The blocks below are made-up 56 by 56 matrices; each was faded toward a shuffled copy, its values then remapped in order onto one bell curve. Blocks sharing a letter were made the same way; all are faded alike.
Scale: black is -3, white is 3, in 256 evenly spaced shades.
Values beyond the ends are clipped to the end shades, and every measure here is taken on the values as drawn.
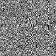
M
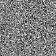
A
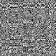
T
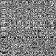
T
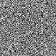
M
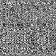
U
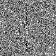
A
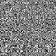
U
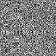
T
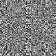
M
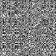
M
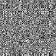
T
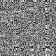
M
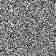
A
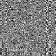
M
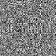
M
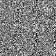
A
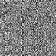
M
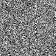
A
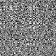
U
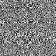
U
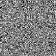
U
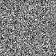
A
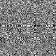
T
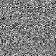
U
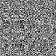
M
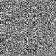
M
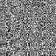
M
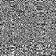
U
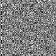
M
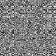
T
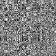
M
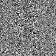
A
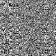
M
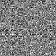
U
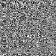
T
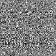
U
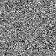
U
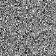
A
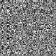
M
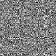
T
